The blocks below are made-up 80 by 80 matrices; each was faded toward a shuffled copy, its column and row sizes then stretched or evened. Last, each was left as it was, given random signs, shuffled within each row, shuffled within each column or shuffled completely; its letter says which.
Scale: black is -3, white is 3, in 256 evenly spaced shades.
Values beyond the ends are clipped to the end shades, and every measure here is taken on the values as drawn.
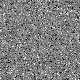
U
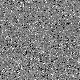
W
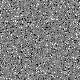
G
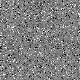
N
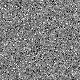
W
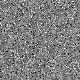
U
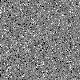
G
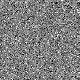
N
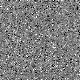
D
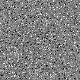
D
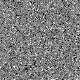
D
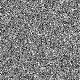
U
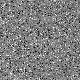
U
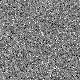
U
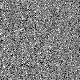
G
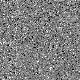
G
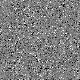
D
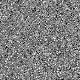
G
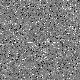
W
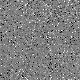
D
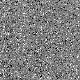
D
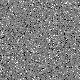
G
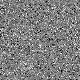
W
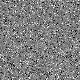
W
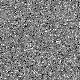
U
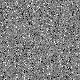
G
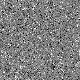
G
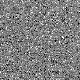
N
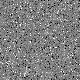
U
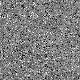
D
